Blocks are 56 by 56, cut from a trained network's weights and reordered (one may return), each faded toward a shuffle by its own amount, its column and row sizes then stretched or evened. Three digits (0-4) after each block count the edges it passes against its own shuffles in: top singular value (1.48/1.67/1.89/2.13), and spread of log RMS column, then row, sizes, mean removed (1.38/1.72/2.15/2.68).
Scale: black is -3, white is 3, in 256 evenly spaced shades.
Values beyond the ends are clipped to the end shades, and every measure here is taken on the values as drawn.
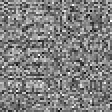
4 1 0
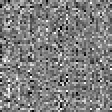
3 4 0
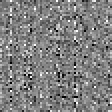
1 4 1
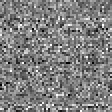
1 0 3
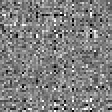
3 3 3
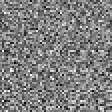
4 0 2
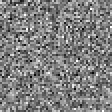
2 0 1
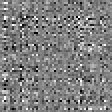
3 4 4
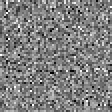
1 1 1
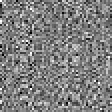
4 2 0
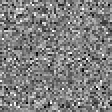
0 0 3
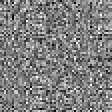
4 3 1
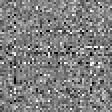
1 3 3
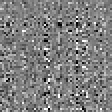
2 4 3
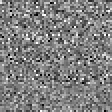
0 0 3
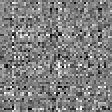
3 2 4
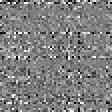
2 3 4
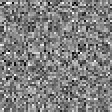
4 1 2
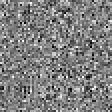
2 2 2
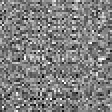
4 2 2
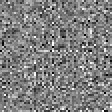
3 2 2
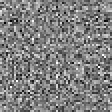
4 1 1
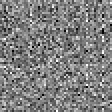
3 3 0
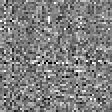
2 1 3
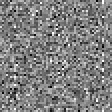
1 3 0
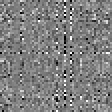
3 4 2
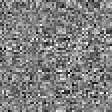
4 0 3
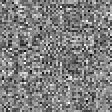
4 1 1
